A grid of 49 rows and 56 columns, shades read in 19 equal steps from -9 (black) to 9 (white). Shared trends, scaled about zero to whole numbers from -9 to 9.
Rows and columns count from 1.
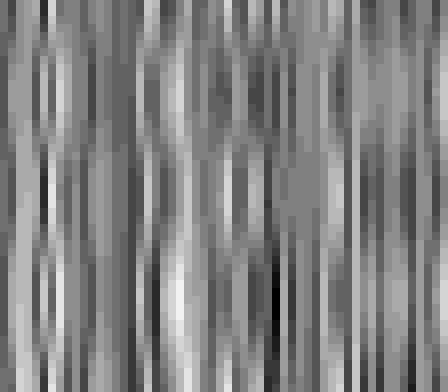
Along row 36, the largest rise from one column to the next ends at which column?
36
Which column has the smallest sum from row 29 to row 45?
35
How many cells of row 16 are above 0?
24
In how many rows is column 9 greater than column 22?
7
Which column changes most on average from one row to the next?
6
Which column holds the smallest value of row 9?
12
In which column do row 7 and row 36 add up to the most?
23
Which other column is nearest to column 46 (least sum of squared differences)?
55
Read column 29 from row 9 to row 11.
-1 -2 -2
